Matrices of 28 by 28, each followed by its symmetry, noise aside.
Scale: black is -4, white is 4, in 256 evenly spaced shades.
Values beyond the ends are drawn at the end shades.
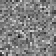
symmetric across the other diagonal.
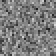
same after a half turn.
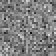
symmetric across the other diagonal.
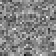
mirrored left to right.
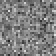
mirrored top to bottom.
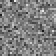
antisymmetric.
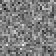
no symmetry.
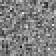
symmetric.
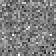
symmetric.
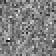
same after a half turn.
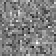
same after a half turn.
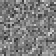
symmetric.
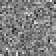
antisymmetric.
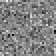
symmetric across the other diagonal.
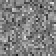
same after a half turn.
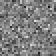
symmetric across the other diagonal.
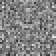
mirrored left to right.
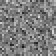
symmetric across the other diagonal.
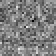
mirrored left to right.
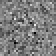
symmetric across the other diagonal.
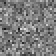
mirrored left to right.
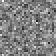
mirrored top to bottom.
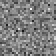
antisymmetric.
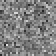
no symmetry.
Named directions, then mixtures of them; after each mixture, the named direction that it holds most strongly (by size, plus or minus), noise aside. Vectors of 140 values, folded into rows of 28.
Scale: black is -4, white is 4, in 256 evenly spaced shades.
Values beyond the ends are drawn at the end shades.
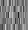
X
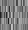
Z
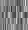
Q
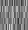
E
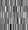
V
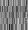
E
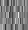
X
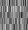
V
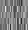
V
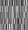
E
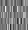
V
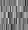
Q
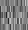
Z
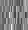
Q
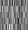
E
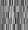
X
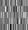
V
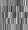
Q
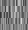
Z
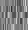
Q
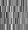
X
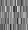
V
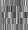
Q
